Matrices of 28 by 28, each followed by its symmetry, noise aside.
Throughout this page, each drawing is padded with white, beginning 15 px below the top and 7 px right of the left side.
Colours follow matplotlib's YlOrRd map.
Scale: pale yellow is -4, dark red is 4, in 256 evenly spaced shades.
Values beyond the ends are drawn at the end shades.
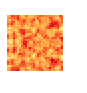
mirrored top to bottom.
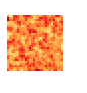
antisymmetric.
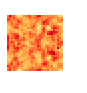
mirrored top to bottom.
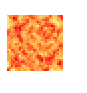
symmetric across the other diagonal.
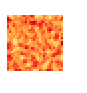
antisymmetric.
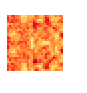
mirrored top to bottom.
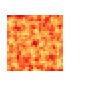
same after a half turn.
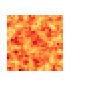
symmetric across the other diagonal.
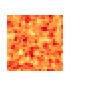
antisymmetric.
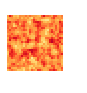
antisymmetric.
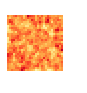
symmetric across the other diagonal.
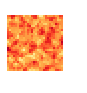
antisymmetric.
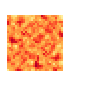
symmetric across the other diagonal.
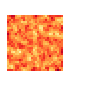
same after a half turn.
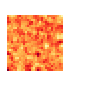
antisymmetric.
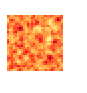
symmetric across the other diagonal.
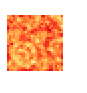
symmetric across the other diagonal.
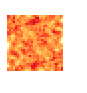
same after a half turn.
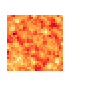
symmetric across the other diagonal.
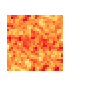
same after a half turn.
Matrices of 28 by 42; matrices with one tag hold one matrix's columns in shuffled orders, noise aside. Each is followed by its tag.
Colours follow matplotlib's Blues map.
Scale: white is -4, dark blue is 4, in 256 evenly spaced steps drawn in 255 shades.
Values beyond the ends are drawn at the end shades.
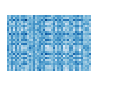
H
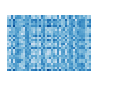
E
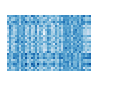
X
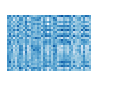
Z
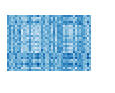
X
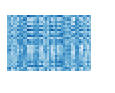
Z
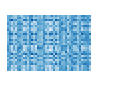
H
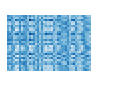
H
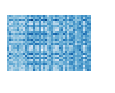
H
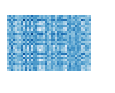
H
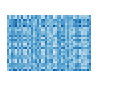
E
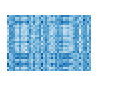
X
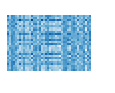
H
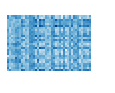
E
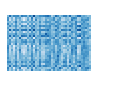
Z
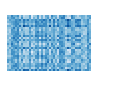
E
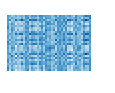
H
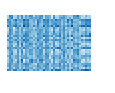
E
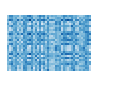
H
